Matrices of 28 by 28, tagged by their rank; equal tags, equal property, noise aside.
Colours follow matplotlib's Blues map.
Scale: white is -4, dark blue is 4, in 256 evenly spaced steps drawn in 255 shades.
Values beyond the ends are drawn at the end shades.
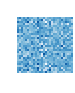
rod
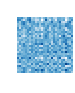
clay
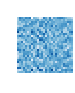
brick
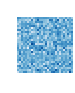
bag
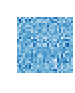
brick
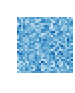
bag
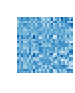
brick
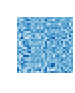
rod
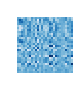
clay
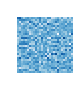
bag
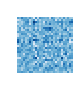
bag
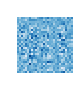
rod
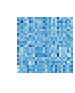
brick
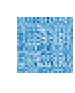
brick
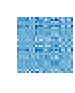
clay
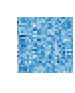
bag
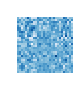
brick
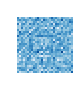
rod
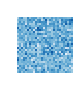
bag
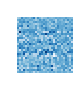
rod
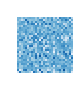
bag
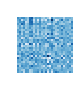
brick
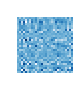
brick
